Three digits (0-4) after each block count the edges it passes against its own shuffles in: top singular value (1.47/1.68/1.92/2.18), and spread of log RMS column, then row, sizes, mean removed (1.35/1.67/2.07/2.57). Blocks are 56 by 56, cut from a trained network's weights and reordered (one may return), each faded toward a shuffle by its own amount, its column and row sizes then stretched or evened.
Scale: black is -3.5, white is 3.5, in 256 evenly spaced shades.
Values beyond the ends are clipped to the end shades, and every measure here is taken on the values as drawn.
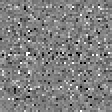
0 2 3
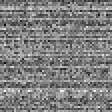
4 0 2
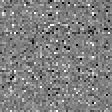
0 2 2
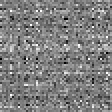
2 4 3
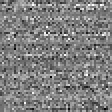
1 1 4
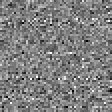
1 0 3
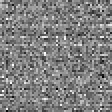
1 3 1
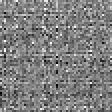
1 4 1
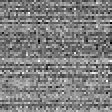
4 2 1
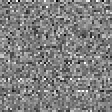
1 0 3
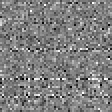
3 0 3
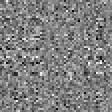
3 3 2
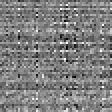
4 4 1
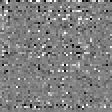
2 2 4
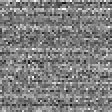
3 0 3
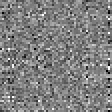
3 2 1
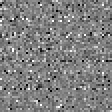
0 0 3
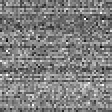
3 1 0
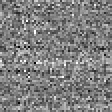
0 1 2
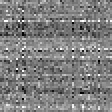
4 4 3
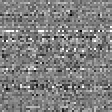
1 1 4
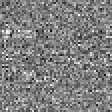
1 1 2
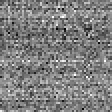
2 2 1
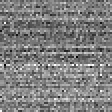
4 0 3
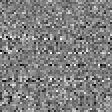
1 0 4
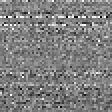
2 0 4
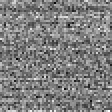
1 0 1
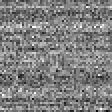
3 1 2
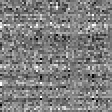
3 4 1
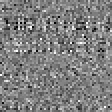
3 0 3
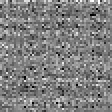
1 4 2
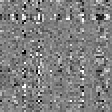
3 4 3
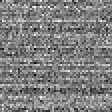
3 1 2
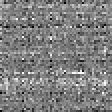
2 3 4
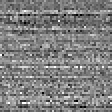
4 1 4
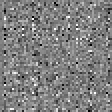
0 4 3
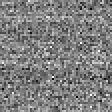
0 1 1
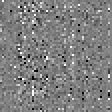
0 4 1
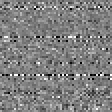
4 0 4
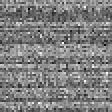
4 3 0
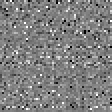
0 0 3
